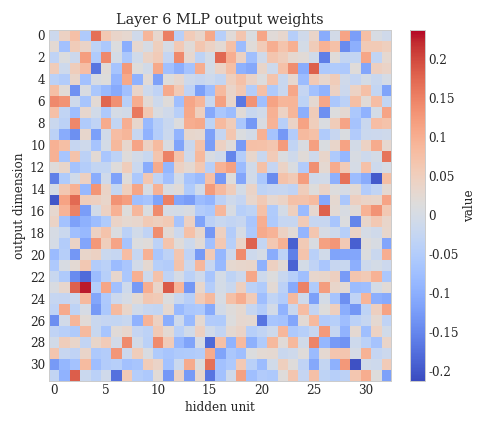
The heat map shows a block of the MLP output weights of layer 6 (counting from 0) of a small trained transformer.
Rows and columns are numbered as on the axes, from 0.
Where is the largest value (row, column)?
23, 3
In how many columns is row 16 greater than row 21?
22
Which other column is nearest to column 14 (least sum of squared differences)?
21
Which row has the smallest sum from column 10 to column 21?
13
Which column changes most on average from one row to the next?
2
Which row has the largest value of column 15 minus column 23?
20
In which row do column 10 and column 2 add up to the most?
16
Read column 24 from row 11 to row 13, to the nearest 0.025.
0.025 -0.05 0.125
